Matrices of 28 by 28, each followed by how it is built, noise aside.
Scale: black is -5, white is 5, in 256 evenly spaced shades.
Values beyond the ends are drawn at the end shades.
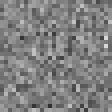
low rank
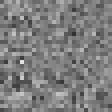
low rank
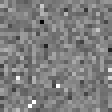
sparse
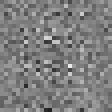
low rank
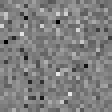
sparse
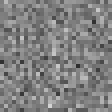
blocks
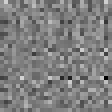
low rank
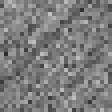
Hankel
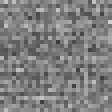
blocks
